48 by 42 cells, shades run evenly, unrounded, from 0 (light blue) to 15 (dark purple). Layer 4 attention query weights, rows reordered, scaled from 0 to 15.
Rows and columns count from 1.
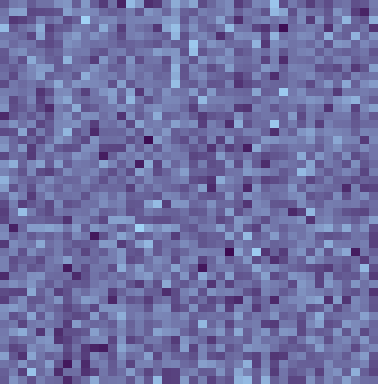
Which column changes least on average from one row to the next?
33
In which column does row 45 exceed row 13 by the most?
8
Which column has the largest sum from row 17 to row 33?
24
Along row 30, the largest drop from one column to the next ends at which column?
28
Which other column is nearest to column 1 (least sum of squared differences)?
19
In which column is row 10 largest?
31
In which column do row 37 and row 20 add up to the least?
34
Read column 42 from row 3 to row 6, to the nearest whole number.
3 12 5 7
